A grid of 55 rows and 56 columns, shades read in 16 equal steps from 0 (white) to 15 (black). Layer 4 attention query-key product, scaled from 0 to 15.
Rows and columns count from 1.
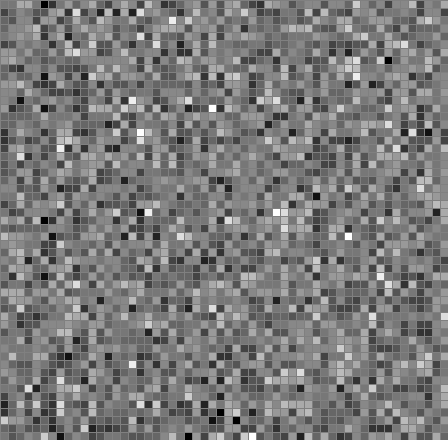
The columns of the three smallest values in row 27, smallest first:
35, 19, 36
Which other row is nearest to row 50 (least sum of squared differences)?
31
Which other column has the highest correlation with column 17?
23
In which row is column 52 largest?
10
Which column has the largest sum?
6
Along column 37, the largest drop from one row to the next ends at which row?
18
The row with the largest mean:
54
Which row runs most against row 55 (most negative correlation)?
47
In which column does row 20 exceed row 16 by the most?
39
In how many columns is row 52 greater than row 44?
25
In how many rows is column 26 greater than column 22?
35
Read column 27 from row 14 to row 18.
0 6 10 8 9
